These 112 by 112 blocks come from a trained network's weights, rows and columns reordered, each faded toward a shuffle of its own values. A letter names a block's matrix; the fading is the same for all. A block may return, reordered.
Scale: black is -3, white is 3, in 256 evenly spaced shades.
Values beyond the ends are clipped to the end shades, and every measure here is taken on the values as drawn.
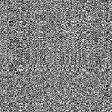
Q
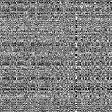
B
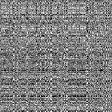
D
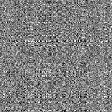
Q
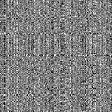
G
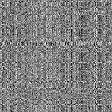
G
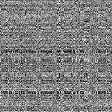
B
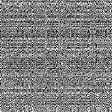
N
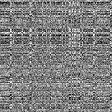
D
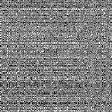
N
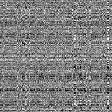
B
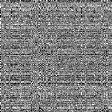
B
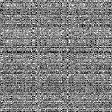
N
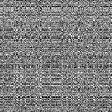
D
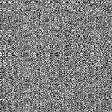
Q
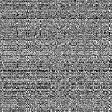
B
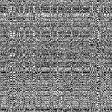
D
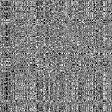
G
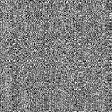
Q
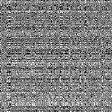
N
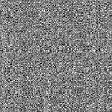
Q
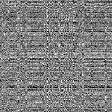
B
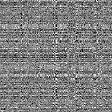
N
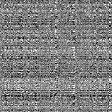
N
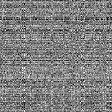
B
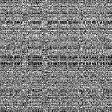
B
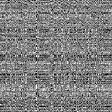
B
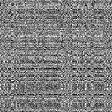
D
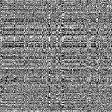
B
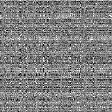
N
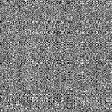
Q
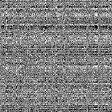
N
